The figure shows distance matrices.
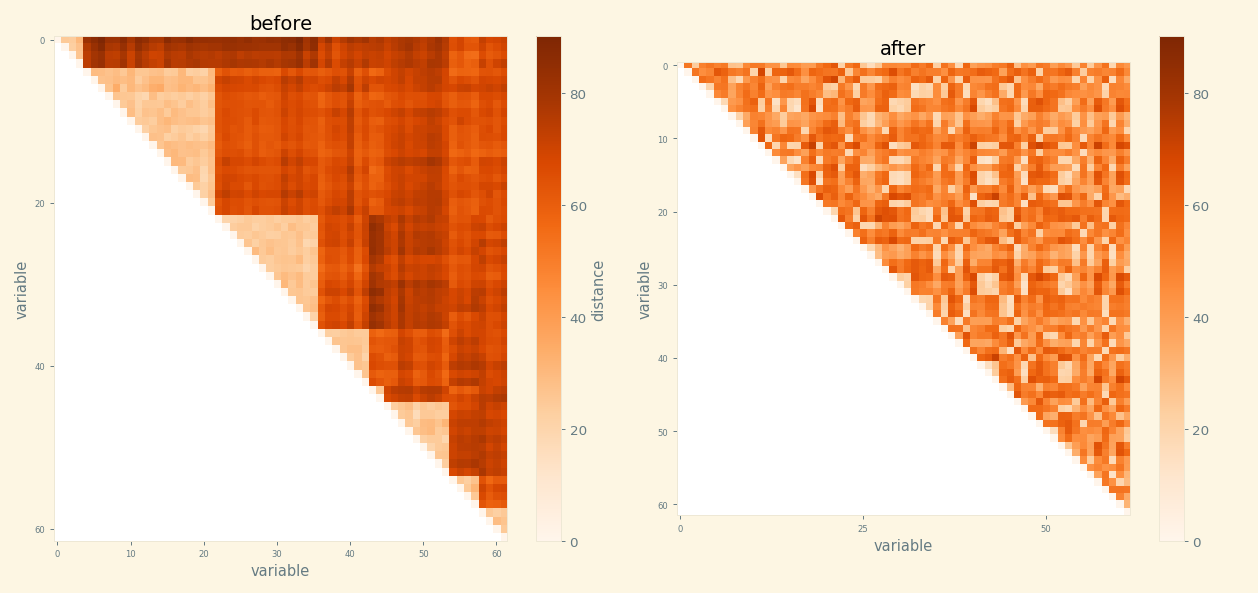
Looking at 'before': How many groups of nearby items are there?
8
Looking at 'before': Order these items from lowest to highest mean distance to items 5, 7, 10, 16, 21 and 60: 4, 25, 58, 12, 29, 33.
12, 4, 58, 29, 25, 33
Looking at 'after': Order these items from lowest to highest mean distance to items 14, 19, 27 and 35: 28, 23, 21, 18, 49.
28, 18, 23, 49, 21
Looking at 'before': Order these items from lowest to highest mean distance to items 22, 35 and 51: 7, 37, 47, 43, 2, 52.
52, 47, 7, 37, 2, 43
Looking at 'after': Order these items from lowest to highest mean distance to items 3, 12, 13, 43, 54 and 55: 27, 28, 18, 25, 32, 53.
53, 25, 32, 27, 28, 18
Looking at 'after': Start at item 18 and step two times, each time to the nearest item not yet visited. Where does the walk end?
57
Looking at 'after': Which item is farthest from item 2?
21
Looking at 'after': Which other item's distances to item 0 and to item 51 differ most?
50
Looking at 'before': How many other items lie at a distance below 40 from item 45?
8
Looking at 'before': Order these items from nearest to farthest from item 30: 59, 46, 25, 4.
25, 4, 59, 46
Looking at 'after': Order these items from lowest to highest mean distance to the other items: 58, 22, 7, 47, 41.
7, 47, 41, 22, 58
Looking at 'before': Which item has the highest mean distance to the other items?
0
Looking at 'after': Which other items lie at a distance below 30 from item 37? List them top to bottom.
9, 17, 28, 50, 51, 61
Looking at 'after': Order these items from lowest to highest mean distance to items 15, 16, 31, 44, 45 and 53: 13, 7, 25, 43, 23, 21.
13, 43, 7, 25, 21, 23
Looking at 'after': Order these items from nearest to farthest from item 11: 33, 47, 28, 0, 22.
47, 22, 0, 33, 28
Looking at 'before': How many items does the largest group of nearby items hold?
18
